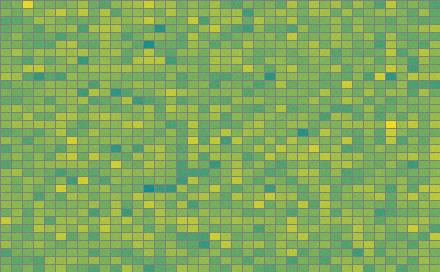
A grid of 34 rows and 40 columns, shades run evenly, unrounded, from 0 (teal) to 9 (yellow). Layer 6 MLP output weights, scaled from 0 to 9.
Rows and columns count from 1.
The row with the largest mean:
28
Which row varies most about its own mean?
24
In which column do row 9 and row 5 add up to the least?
38
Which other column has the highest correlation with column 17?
39
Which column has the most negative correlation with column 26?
11
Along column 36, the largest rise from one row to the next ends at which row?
16
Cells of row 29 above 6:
7
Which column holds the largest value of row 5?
27
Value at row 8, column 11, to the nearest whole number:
4
